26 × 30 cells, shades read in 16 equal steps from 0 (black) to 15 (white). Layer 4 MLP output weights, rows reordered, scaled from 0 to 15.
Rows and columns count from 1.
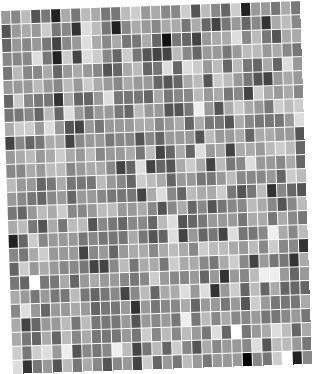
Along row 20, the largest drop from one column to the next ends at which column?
4
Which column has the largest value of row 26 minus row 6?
27
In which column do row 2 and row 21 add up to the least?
12
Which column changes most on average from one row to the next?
20
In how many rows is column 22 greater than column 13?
16
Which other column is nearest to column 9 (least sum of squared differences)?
10
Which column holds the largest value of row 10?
21
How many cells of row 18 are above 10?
7
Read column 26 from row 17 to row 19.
8 8 9
